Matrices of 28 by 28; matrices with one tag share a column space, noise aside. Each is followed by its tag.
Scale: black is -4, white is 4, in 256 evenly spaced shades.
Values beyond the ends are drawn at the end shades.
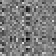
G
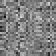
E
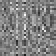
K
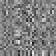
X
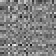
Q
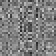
E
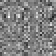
E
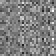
G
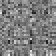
X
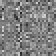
E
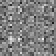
G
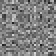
Q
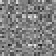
Q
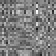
X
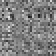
E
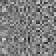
G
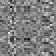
G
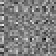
G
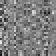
X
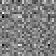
Q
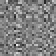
Q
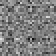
G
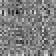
X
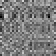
E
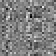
E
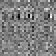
E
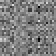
G
